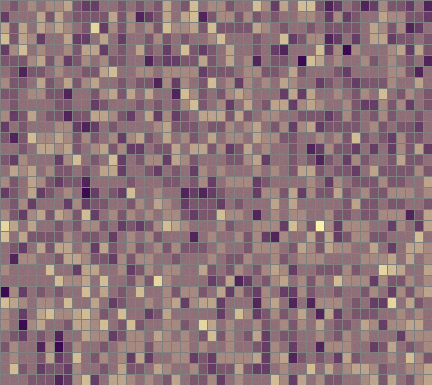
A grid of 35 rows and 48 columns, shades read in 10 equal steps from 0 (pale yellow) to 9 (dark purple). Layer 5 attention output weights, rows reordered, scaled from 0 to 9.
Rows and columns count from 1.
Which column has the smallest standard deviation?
28
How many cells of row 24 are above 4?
28
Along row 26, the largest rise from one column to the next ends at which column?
27
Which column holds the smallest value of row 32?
44
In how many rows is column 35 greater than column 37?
9
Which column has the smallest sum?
19
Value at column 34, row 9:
7
